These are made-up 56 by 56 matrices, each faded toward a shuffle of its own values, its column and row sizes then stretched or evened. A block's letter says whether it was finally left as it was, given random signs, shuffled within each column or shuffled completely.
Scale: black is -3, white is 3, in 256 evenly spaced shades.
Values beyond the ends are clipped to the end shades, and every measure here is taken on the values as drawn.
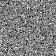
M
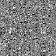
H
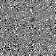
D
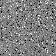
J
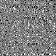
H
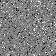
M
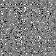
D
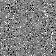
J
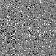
H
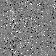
J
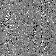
J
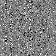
J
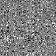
H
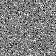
M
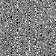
J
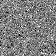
M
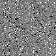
J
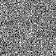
D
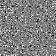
D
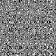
H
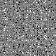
D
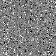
J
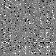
H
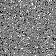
M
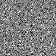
J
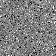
M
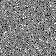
M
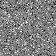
M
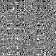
H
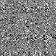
D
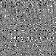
H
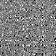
H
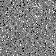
J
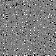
D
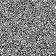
M
